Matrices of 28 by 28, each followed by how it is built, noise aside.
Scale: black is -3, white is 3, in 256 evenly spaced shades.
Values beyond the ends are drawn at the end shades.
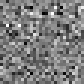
uneven rows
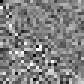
lower triangular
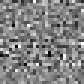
uneven rows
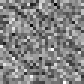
Toeplitz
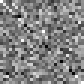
diagonal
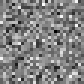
repeating rows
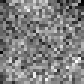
smooth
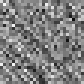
Toeplitz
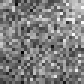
smooth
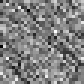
Toeplitz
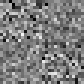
block diagonal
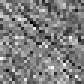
Toeplitz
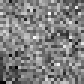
smooth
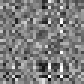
low rank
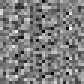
repeating rows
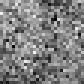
smooth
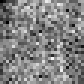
smooth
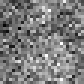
smooth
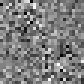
block diagonal
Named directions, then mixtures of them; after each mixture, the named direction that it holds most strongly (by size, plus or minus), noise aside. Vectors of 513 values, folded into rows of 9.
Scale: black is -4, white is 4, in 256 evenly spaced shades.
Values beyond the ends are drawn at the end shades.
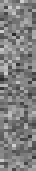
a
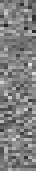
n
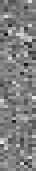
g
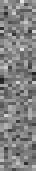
a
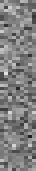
a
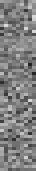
n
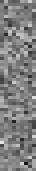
g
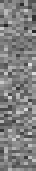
n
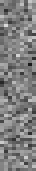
n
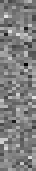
g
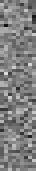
n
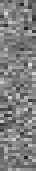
n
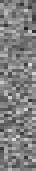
n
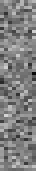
n
